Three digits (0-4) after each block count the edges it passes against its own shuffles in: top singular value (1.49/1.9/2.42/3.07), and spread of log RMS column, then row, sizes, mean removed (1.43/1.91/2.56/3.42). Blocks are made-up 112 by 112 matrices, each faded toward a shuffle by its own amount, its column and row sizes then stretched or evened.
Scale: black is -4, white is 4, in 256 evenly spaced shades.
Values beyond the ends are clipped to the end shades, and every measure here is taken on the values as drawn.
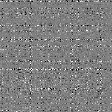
2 3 4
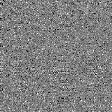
2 1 1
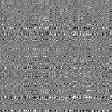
4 1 4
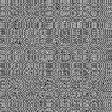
4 0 0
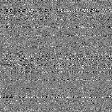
2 1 4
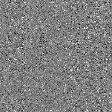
1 2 2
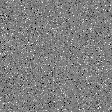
1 0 0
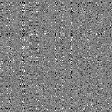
3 3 2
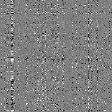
3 4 2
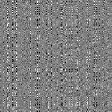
4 4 1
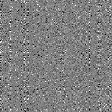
3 3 1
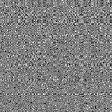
4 1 3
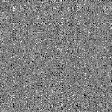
2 2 2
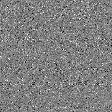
1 0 2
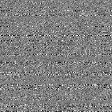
2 1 4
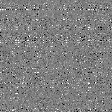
2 1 3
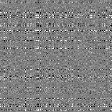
4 3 4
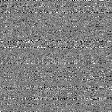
2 0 4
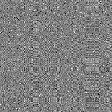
4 2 0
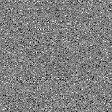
2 1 2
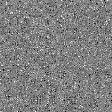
2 1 0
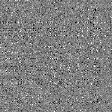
2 2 2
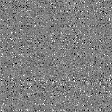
2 2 2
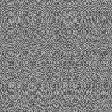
4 1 1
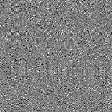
3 0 1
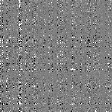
2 4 3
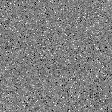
1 0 0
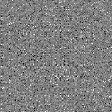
3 2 0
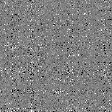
0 3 3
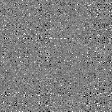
1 2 3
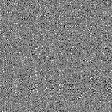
3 0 2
